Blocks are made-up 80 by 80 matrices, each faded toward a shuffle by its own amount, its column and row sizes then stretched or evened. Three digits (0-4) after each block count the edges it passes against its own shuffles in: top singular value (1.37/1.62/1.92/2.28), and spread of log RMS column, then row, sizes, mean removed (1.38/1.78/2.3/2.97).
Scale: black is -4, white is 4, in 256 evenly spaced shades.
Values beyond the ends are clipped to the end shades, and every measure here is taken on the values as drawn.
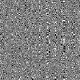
3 3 0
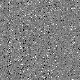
1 2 0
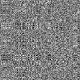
4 2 2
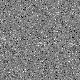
0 0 1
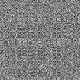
4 0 0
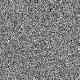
1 1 0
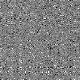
3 1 3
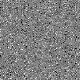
3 2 0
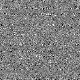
1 1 3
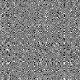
4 3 2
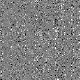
2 3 0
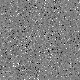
0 1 0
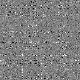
1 2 3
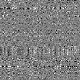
4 1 3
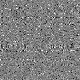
3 0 2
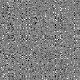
4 3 1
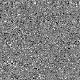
2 0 2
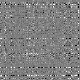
4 3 4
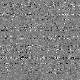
2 0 4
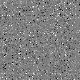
0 2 0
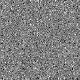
2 2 1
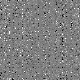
1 3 1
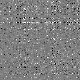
3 2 3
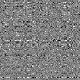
4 0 3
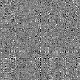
4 3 2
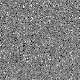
1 1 1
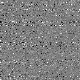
1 1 3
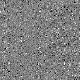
2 2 1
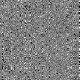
4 3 0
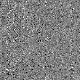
0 2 1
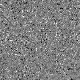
0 0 1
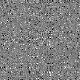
3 2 2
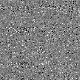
2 1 2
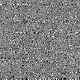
2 0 3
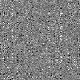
3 2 0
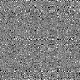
4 1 3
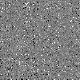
0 2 2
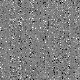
1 3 1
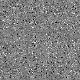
0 1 2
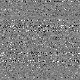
1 0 4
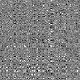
4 2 3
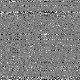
3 1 4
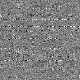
3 1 3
